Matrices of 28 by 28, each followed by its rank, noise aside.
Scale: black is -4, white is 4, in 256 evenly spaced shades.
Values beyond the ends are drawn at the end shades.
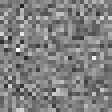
seven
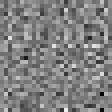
five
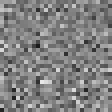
five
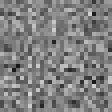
six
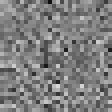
five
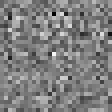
six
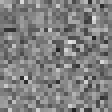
six
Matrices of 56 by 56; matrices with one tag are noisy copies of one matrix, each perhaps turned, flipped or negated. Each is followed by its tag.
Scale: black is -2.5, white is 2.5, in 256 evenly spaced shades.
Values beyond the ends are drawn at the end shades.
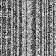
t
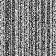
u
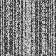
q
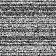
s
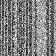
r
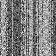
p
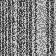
r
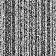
u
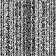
q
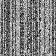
s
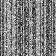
s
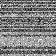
r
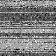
p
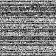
s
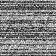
s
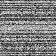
q
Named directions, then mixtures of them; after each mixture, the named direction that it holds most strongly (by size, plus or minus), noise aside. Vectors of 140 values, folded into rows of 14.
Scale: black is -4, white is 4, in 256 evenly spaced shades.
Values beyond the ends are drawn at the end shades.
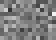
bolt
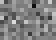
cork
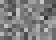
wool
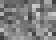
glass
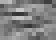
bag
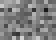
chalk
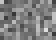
cork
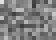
cork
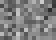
wool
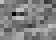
bag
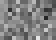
wool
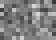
glass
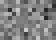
wool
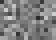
wool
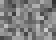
wool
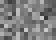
wool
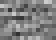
bag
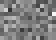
bolt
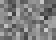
wool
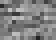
bag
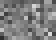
glass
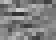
bag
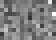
glass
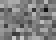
chalk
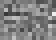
bolt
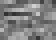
bag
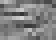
bag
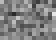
cork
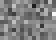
cork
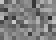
cork
